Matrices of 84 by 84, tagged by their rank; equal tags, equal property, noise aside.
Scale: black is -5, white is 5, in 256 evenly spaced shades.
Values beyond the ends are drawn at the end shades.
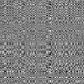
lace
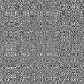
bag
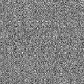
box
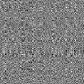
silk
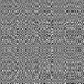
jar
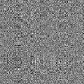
silk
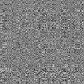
silk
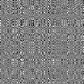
jar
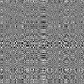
lace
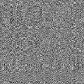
box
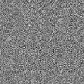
box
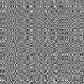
lace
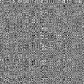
silk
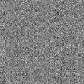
box
